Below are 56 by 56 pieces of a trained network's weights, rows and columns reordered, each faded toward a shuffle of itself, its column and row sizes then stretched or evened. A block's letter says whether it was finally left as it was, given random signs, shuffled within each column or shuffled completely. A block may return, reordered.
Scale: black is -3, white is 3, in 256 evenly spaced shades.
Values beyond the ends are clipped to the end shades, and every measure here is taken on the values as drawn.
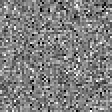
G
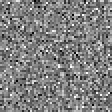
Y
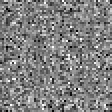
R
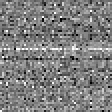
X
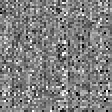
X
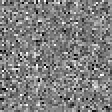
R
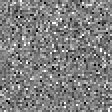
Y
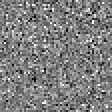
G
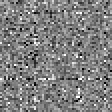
R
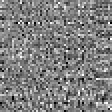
X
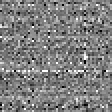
X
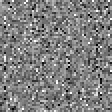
G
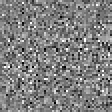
X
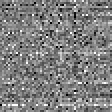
X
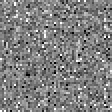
G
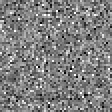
Y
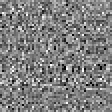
X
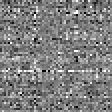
X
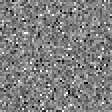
Y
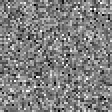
Y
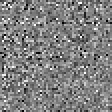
R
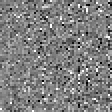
G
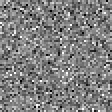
Y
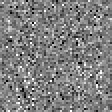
G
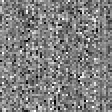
G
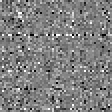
R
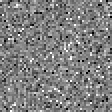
Y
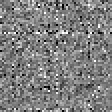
R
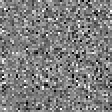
R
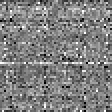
X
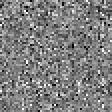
R
